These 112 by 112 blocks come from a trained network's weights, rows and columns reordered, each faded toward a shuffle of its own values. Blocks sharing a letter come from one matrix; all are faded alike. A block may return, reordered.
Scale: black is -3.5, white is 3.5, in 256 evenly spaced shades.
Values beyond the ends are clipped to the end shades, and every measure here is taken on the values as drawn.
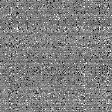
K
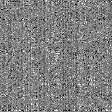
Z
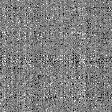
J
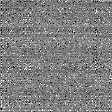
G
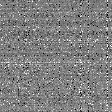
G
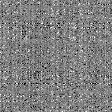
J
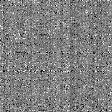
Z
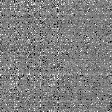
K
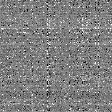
G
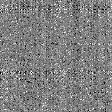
Z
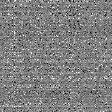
K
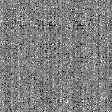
J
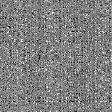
Z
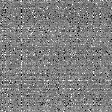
G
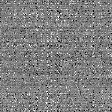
K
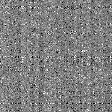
Z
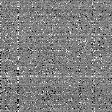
G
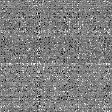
G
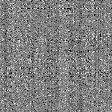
Z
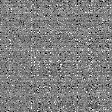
K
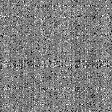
J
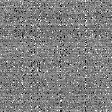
K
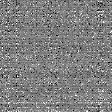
G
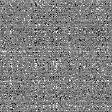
G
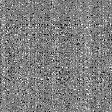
J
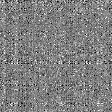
Z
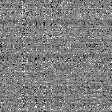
K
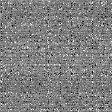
K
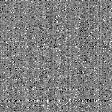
Z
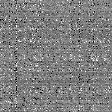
K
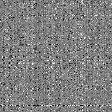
Z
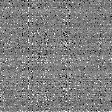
G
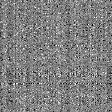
J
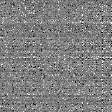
G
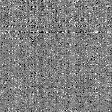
Z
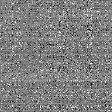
K
